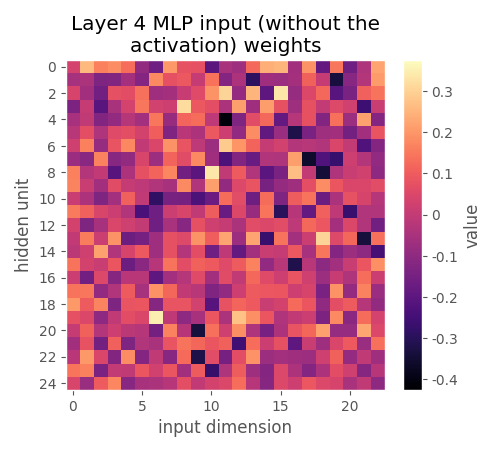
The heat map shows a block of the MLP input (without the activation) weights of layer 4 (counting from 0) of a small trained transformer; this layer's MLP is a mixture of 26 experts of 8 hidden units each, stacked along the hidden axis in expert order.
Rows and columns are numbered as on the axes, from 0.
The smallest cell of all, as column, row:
11, 4
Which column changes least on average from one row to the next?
0
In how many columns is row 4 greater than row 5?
10
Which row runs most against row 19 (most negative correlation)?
14
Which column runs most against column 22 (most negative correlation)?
16
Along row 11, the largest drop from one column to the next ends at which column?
15
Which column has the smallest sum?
20
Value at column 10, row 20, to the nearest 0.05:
0.15
